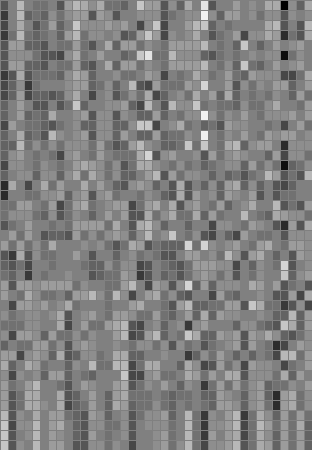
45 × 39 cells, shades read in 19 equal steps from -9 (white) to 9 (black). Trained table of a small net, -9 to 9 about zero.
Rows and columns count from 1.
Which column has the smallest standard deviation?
13
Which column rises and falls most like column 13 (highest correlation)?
18
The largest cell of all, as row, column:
1, 36
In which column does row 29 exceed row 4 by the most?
19
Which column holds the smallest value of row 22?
31
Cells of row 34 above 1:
10
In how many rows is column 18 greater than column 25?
24
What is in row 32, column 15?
-2
